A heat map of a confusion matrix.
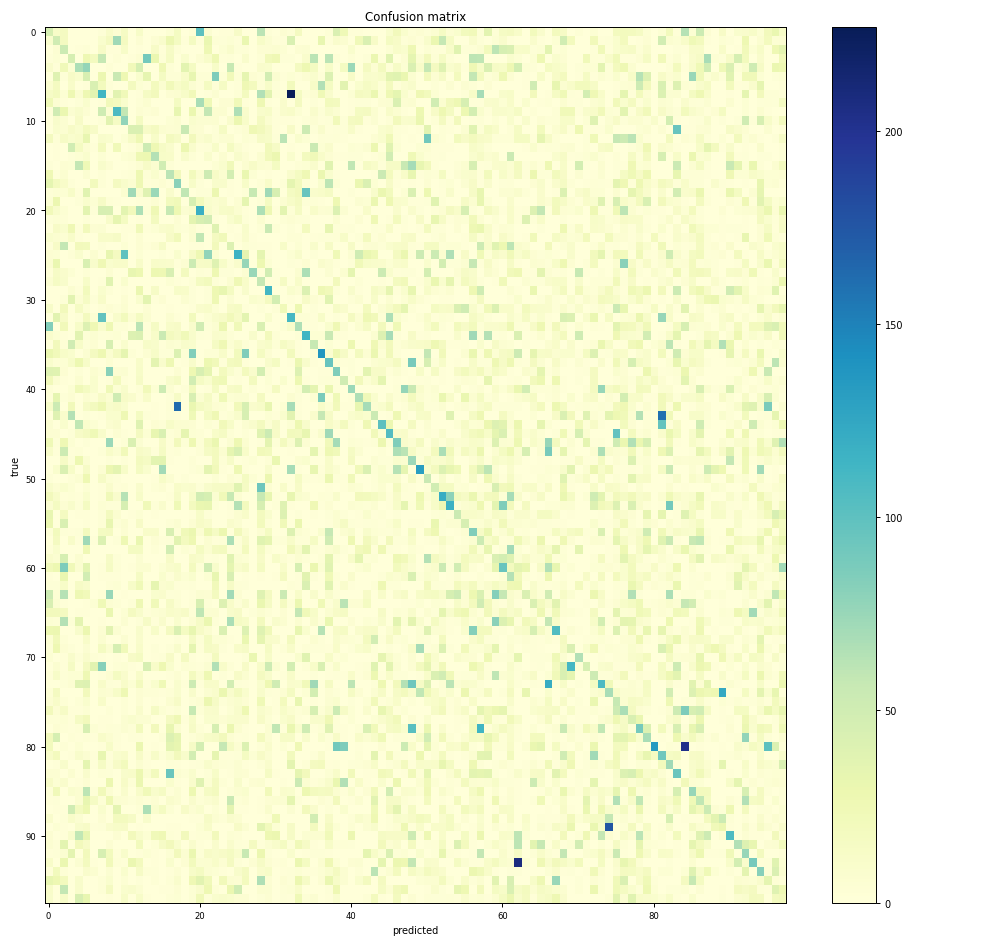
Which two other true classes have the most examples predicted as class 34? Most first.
18, 27
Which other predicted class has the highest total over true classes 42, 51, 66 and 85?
17
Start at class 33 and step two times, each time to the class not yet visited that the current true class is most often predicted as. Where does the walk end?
20
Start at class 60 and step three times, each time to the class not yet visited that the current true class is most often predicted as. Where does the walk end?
50
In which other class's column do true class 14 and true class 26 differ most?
76
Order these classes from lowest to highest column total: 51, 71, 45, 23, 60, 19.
71, 23, 51, 60, 45, 19
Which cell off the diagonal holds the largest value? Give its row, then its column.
7, 32
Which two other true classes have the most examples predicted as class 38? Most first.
80, 46
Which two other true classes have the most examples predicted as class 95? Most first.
80, 42
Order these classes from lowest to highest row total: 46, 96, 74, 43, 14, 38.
14, 96, 38, 74, 43, 46
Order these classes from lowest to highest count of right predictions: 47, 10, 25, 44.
47, 10, 44, 25
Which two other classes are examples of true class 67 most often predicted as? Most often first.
56, 36
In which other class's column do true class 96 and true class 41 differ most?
36
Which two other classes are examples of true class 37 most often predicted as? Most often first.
48, 96
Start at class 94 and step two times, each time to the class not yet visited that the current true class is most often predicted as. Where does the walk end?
81
